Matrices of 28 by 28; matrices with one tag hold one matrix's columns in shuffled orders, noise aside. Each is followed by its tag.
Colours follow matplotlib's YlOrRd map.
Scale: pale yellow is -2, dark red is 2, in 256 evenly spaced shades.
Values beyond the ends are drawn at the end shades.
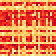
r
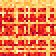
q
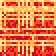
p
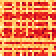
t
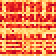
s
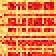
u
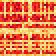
s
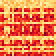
q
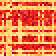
r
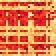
r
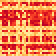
r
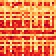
p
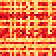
t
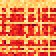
q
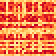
s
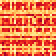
u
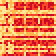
u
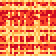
r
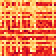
p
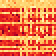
q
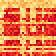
q
